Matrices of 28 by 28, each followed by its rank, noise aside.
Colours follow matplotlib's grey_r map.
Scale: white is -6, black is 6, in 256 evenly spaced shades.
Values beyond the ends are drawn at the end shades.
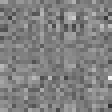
four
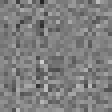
five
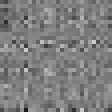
three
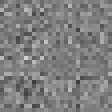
four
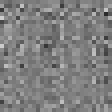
three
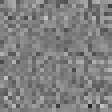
four
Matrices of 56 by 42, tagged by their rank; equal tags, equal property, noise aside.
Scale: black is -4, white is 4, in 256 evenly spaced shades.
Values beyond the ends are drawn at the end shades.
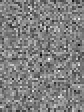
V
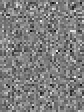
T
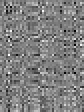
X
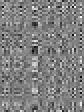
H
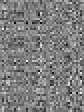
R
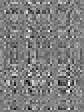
H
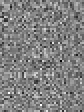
T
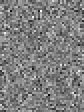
V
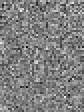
V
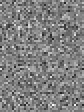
T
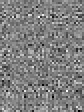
R
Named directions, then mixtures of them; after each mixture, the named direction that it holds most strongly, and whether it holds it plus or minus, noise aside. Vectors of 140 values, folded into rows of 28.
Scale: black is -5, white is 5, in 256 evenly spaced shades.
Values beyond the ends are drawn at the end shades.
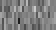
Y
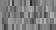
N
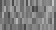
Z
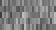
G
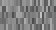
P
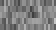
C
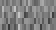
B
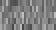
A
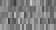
A, plus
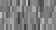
Y, plus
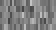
N, minus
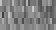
Z, minus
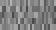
P, plus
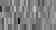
Y, plus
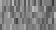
Z, minus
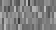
Y, plus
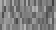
Z, minus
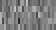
Y, plus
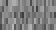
A, minus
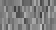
P, minus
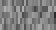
G, minus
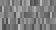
B, plus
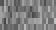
C, plus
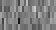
Y, plus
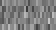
B, minus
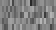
N, plus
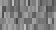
Z, minus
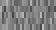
P, plus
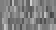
N, minus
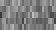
C, minus
